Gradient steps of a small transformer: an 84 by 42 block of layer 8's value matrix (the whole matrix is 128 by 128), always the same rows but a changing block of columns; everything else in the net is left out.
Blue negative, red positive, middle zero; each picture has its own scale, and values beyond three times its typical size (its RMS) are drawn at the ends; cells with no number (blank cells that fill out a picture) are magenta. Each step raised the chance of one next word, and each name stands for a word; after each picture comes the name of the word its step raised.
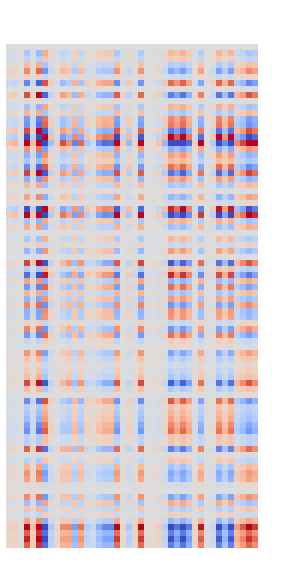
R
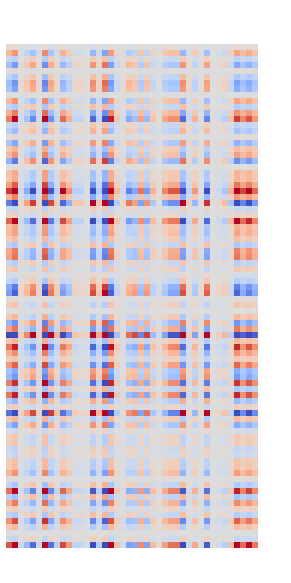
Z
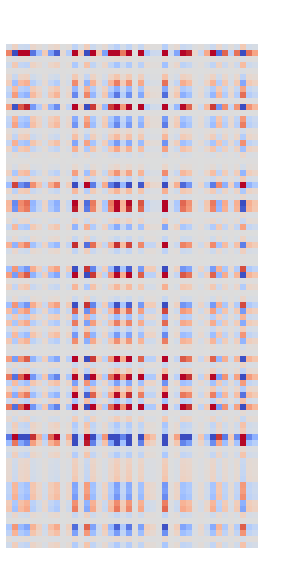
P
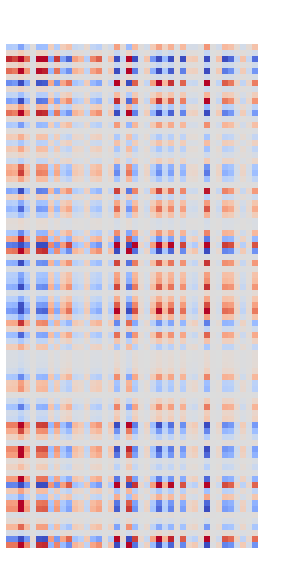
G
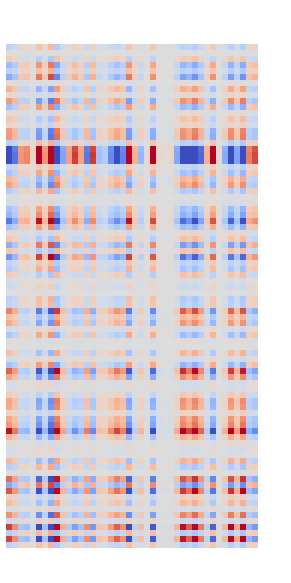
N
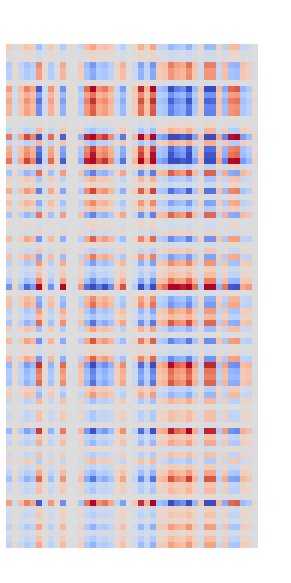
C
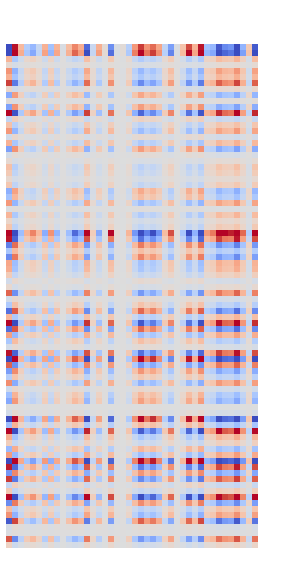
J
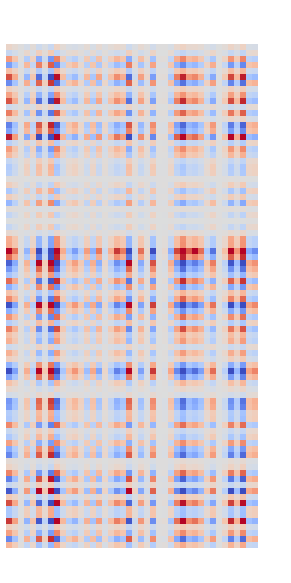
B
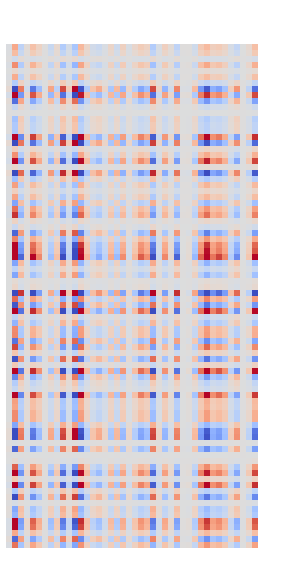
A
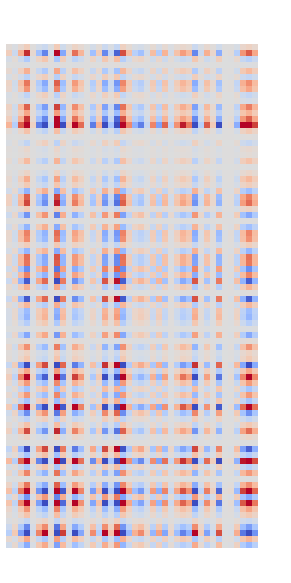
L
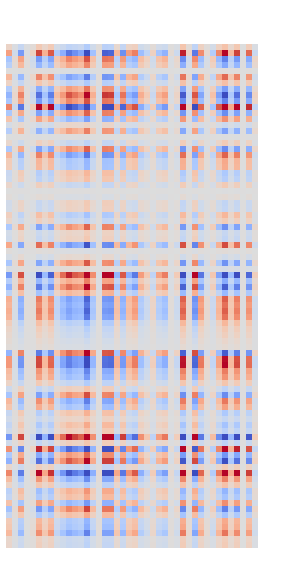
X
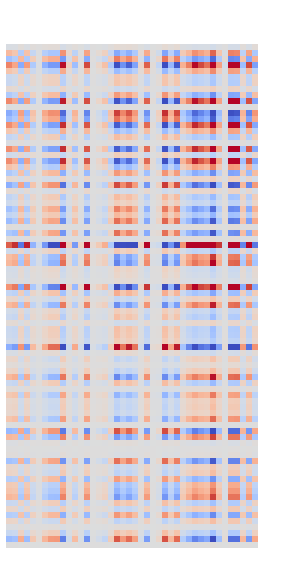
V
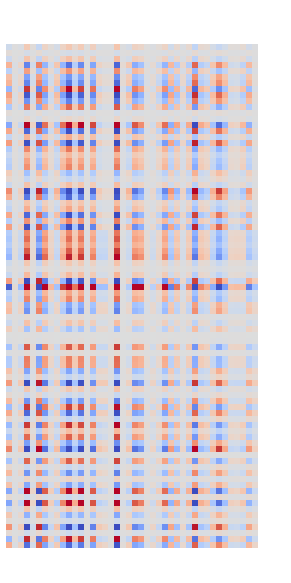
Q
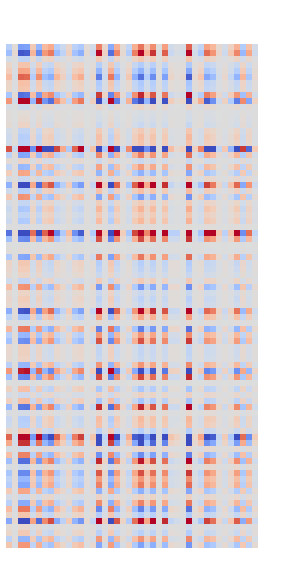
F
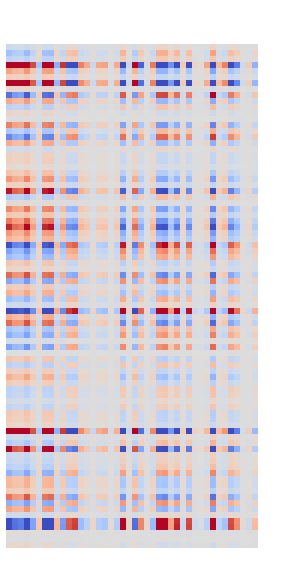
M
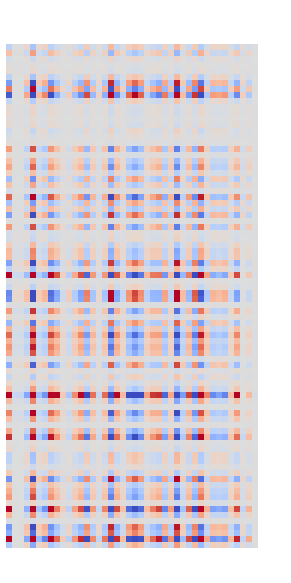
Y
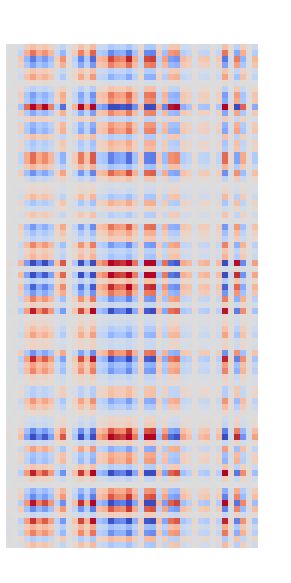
X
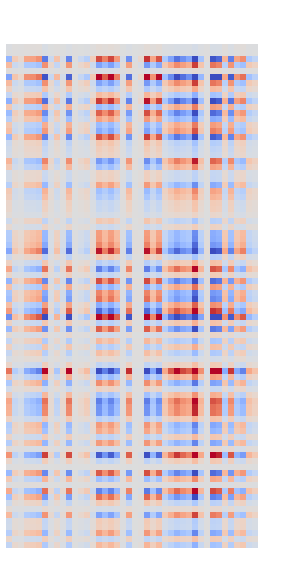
B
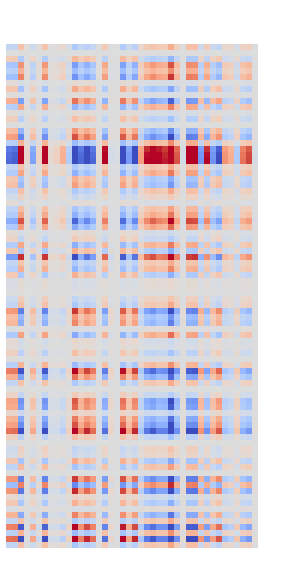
N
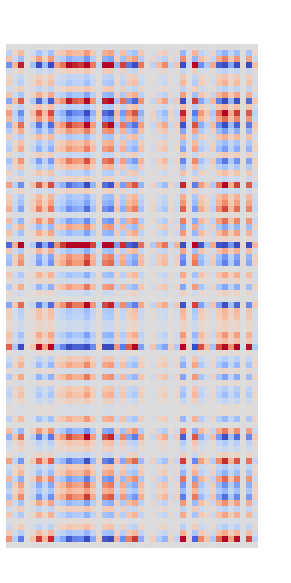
V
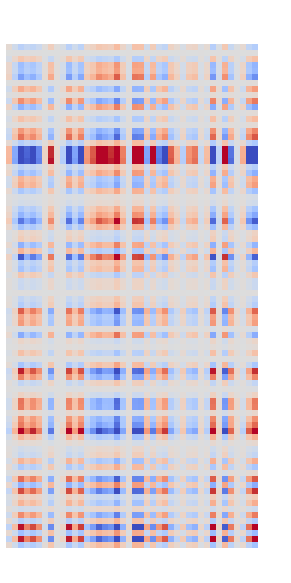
N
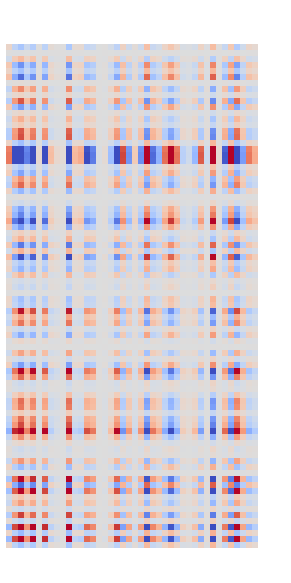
N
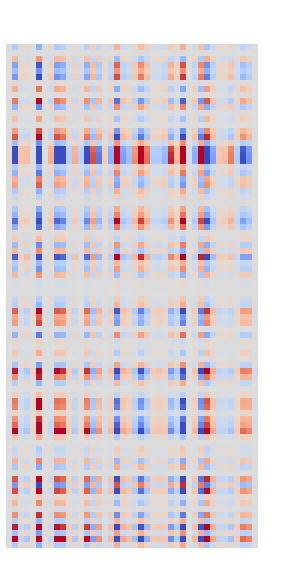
N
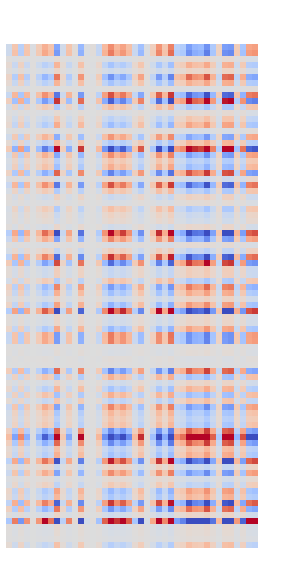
F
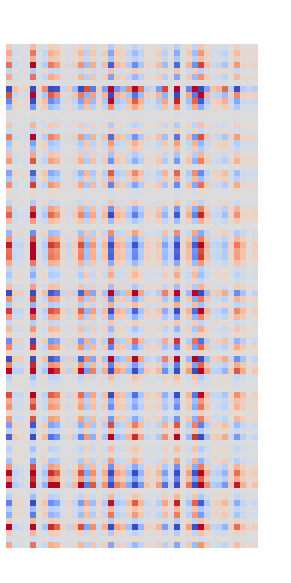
A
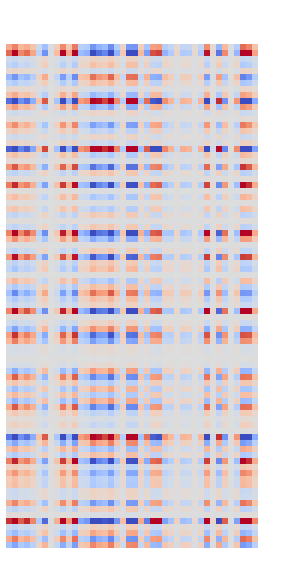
F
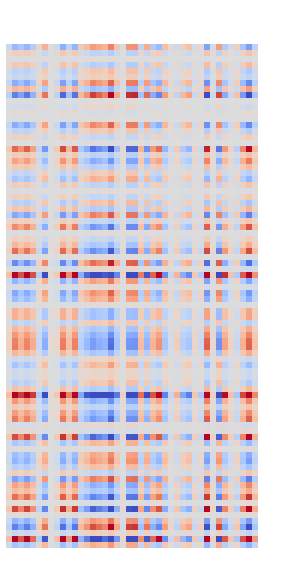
Y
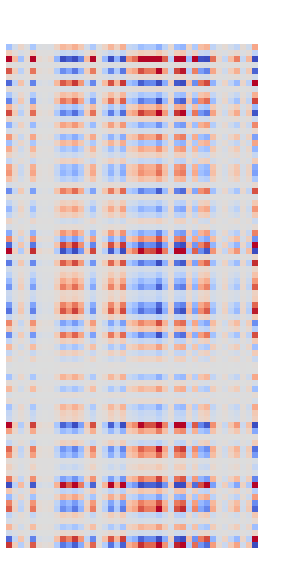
G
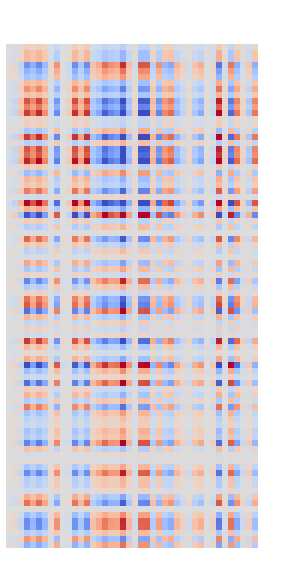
C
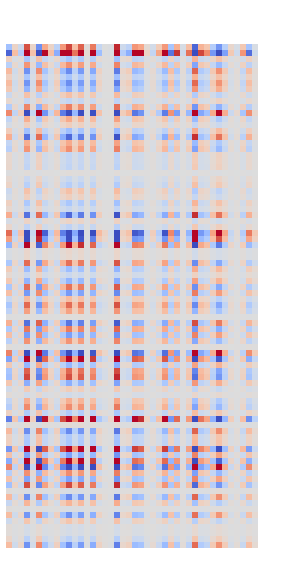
J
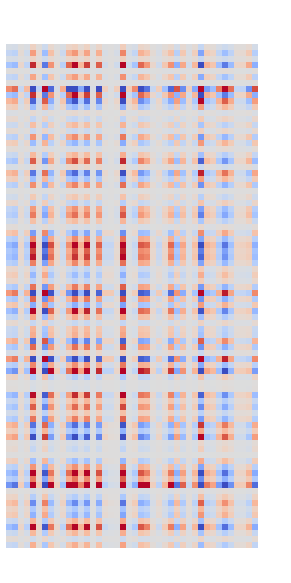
A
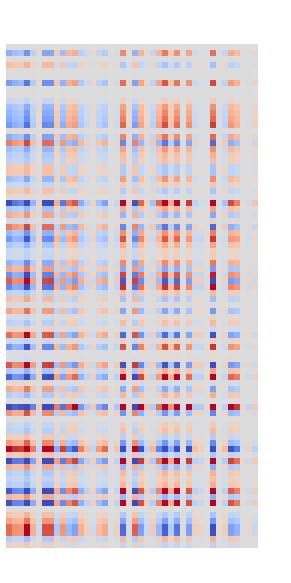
L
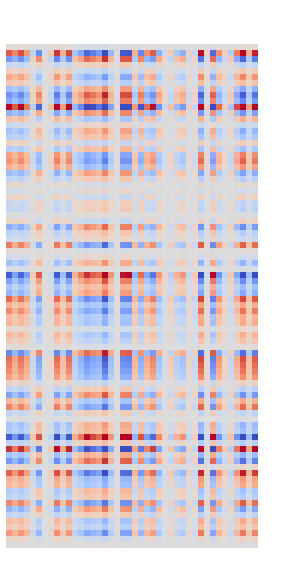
X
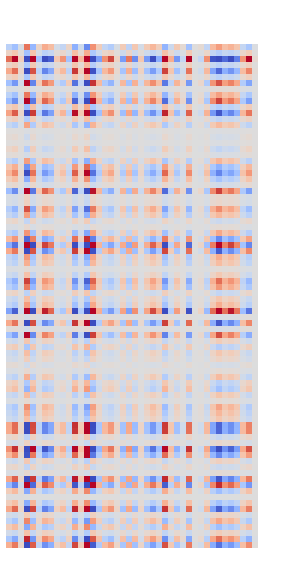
G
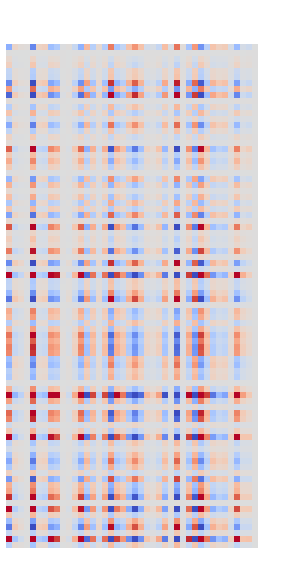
Y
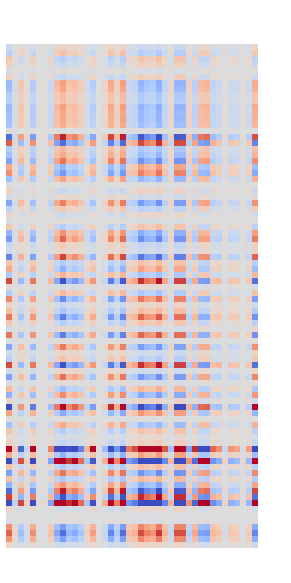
L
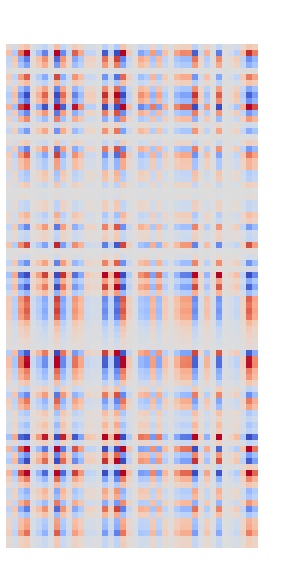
X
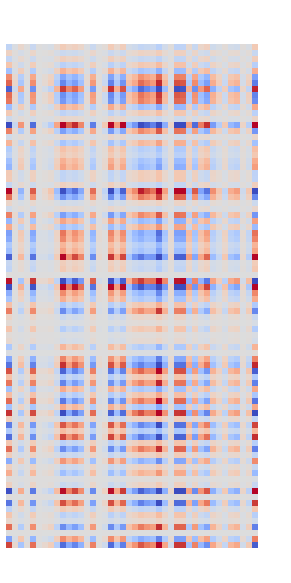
Q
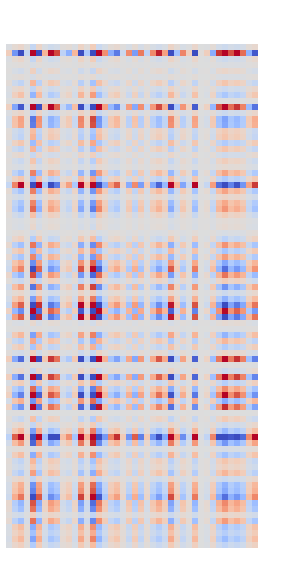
P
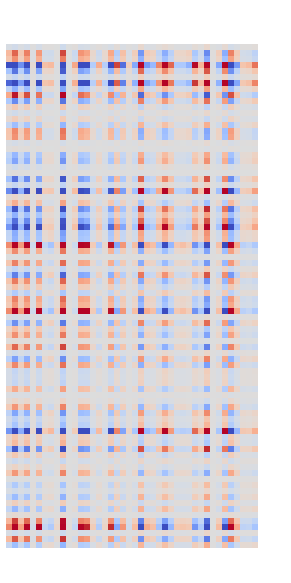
M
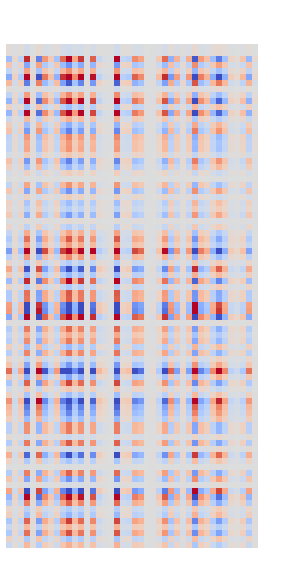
B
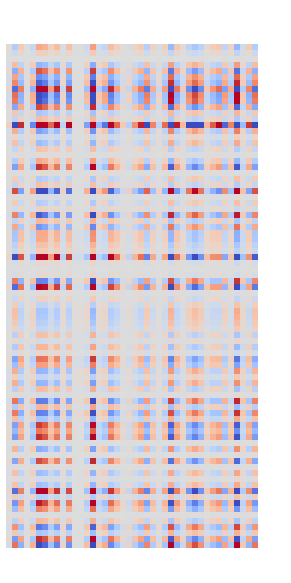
Q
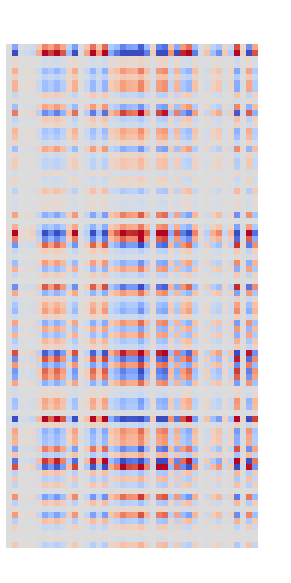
J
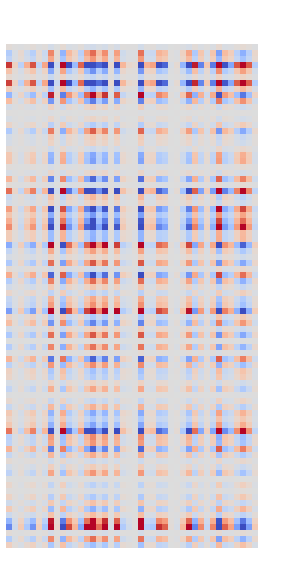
M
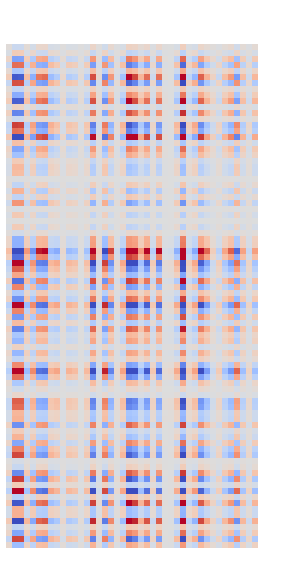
B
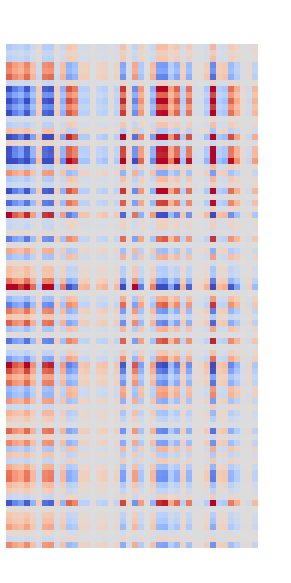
C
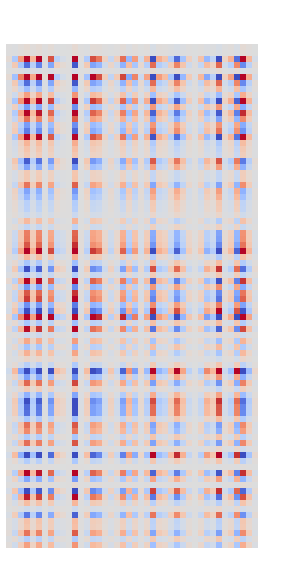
B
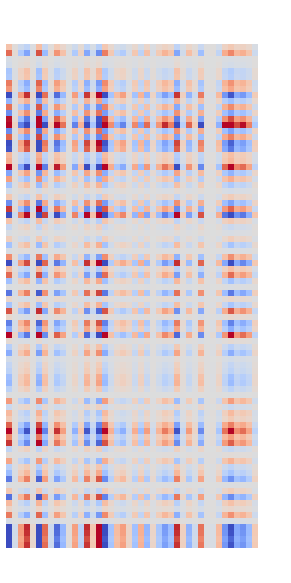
R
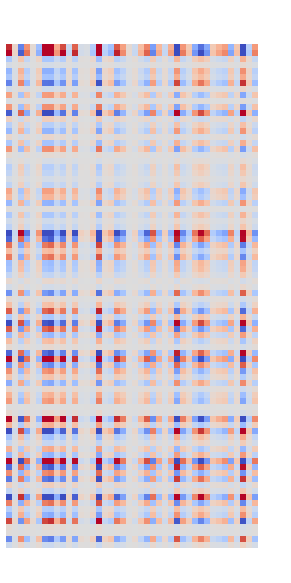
J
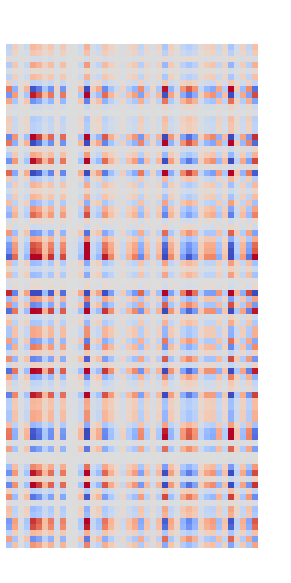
A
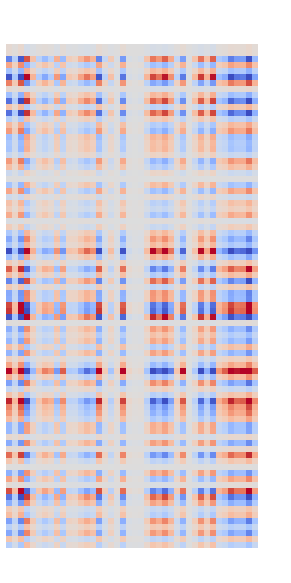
B
